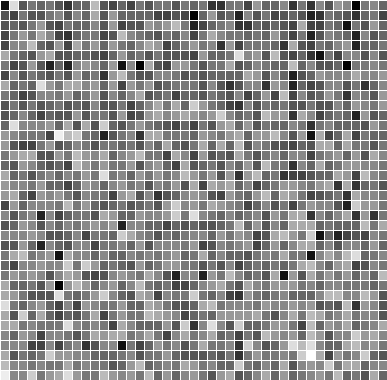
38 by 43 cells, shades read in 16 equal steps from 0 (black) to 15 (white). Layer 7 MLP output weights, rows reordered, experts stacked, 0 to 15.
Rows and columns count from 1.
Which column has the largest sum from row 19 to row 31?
22
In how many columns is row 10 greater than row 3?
24
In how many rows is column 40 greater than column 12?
18
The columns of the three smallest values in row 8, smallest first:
33, 12, 1
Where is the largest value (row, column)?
36, 35
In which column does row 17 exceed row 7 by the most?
39
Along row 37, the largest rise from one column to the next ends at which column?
27
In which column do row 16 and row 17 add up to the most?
9
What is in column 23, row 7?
5
